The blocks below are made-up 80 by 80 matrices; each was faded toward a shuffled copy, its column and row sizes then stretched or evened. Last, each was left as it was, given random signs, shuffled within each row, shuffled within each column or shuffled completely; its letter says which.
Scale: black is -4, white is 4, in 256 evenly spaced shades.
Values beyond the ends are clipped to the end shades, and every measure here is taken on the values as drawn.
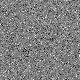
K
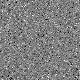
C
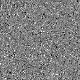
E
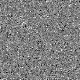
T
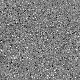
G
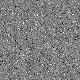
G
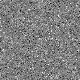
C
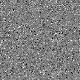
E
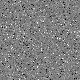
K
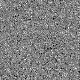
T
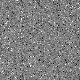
C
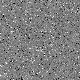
K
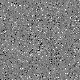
T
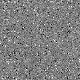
E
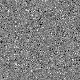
T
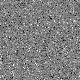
K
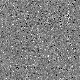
T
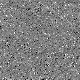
G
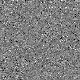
T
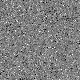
K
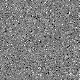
T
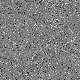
K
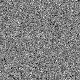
G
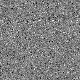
G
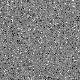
C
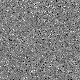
G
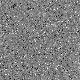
G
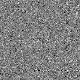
T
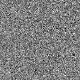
T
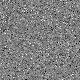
K
